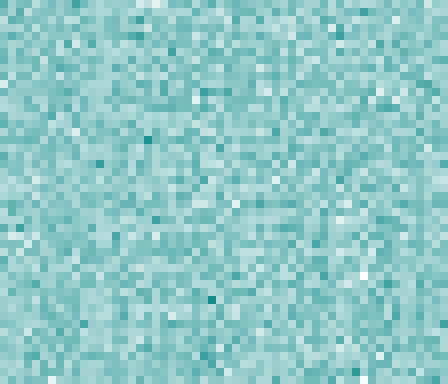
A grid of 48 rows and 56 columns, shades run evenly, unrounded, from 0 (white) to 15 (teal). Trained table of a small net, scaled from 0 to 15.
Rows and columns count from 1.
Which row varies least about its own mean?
16
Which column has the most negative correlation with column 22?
42
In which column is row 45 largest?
26
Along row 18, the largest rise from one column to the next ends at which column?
19
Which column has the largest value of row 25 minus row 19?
23
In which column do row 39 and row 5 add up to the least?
49
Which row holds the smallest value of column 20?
1
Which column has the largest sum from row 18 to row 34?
41
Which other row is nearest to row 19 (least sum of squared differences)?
40
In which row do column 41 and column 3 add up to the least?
32
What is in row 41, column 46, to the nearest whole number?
6
